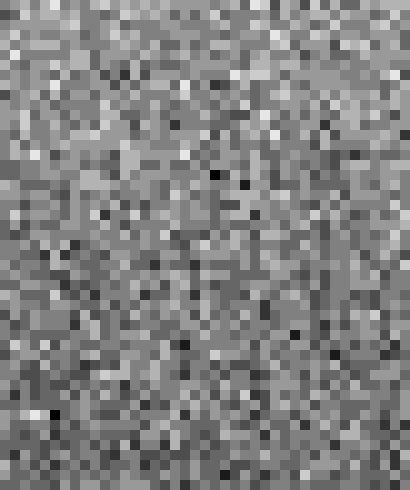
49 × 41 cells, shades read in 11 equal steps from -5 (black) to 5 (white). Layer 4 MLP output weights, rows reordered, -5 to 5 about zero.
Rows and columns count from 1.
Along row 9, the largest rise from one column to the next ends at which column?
19
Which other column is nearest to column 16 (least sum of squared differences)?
5
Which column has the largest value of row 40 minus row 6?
25
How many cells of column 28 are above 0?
20
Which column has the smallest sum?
22
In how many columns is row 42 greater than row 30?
24
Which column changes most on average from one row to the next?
40
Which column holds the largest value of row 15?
13
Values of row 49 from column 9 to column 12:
1 1 -1 0
